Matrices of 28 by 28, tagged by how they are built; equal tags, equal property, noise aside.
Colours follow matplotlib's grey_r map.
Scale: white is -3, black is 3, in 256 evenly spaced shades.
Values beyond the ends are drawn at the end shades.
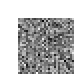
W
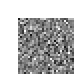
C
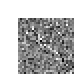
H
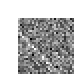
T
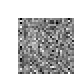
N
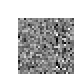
N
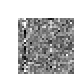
N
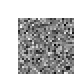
C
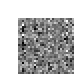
N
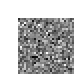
C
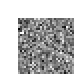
C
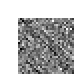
T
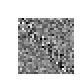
H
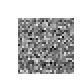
W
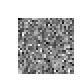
C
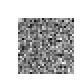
W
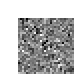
H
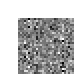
N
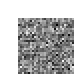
W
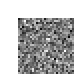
C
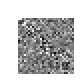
H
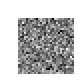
C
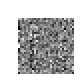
N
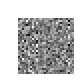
N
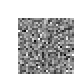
W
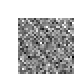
T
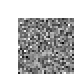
C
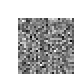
W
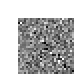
H
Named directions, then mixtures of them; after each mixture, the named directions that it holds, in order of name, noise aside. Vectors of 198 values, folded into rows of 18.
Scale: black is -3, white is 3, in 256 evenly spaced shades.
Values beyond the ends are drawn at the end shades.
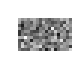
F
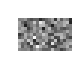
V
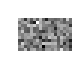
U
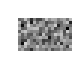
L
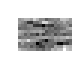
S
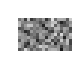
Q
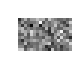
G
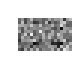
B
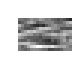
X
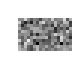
L, S, V.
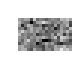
L, S, U.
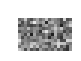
B, U.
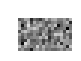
L.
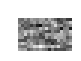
G, X.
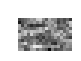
G, X.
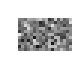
V.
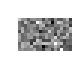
B, Q, U.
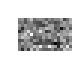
B, F, X.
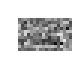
B, L, X.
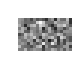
U, V.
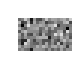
L.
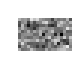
L, Q, S.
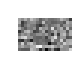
F, X.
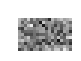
G, Q, S.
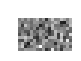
F, G, Q.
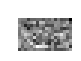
V, X.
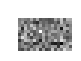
B, F.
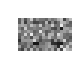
B.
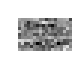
L, S, V.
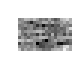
S.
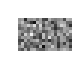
B, U.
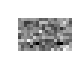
B, S, V.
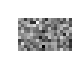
U.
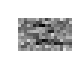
Q, S, X.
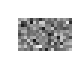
F, L, V.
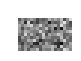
B, L.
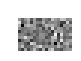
F, L, Q.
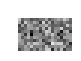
B, G.
